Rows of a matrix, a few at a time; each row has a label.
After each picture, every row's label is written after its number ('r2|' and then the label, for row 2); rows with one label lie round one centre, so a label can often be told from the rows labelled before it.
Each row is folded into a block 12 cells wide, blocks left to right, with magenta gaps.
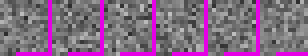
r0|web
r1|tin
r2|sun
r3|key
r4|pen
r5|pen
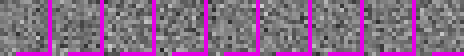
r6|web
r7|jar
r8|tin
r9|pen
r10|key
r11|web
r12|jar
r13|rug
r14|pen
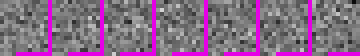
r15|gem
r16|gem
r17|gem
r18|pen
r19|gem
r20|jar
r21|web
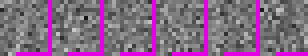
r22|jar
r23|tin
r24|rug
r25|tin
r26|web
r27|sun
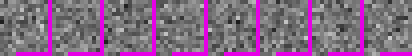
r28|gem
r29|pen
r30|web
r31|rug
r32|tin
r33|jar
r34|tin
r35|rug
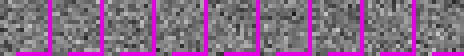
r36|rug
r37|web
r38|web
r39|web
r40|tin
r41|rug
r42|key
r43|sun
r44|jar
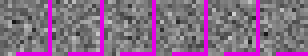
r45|rug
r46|gem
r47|web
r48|gem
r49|pen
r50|web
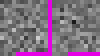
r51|pen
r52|pen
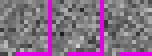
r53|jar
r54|gem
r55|jar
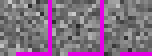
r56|jar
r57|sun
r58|jar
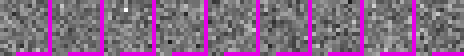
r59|web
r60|rug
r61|web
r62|rug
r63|gem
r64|jar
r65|jar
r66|rug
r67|sun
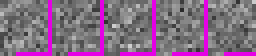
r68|gem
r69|tin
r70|sun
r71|sun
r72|sun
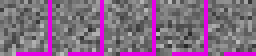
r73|pen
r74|rug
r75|web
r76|jar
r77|gem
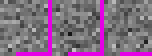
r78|key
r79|web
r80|pen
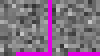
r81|key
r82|sun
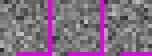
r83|tin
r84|tin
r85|key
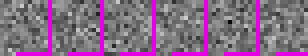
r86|pen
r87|sun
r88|jar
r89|tin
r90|gem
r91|web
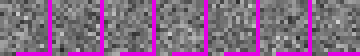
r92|tin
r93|sun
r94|jar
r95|rug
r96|sun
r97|jar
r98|pen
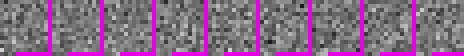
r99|key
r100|pen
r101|jar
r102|pen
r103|rug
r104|gem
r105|rug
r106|gem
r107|pen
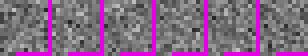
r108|tin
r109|jar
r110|key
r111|sun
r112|sun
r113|sun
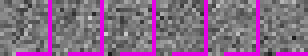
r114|pen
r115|pen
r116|key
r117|sun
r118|rug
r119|key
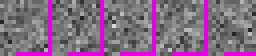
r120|gem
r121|gem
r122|sun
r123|web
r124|sun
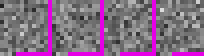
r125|tin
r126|rug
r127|gem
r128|pen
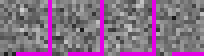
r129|key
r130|key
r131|tin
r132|key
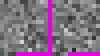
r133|tin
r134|key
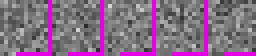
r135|jar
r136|rug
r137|sun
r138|web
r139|web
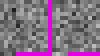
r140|sun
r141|pen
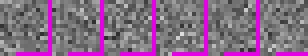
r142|jar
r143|web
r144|tin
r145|pen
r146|sun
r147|tin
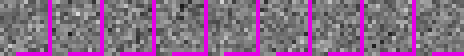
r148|gem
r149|web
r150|pen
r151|web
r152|jar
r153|sun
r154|tin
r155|sun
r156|jar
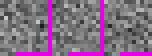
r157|tin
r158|rug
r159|sun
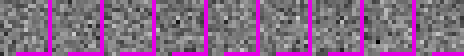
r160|rug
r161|tin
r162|rug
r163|gem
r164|rug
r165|gem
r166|key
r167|gem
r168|jar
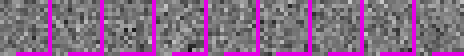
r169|pen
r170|rug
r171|pen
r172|gem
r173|web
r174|jar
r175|tin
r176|pen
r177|sun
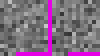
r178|jar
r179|gem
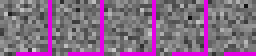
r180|web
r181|tin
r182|pen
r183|tin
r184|key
